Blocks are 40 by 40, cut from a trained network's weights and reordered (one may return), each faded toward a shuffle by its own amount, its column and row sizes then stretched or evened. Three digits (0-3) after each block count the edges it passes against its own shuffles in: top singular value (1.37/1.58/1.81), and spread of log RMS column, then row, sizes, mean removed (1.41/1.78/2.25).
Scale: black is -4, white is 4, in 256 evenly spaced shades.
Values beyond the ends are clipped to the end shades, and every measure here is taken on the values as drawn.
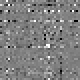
2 2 3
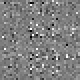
1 2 1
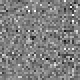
2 1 1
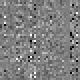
0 3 1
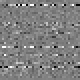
3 0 3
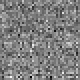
3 2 1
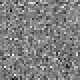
0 0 1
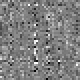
2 3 0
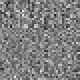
2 0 1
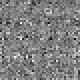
1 1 2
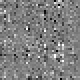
0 3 1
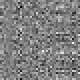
3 3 1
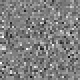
1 0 1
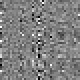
3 3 0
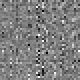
1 3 0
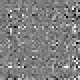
1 3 2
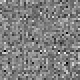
2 2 1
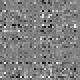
3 3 3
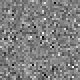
0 0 1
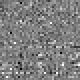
0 0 2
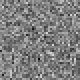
2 0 0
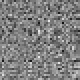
3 2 0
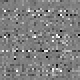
1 1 3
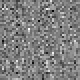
1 3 0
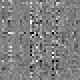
2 3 1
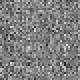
3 1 1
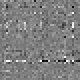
3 1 2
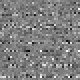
2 0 3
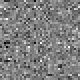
2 2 1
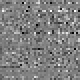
0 1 3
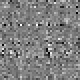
0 2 3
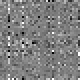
1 3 2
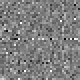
1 0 1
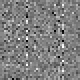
1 2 0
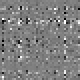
2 3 3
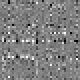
2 3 2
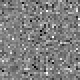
0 1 0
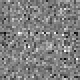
1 1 2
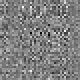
3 3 1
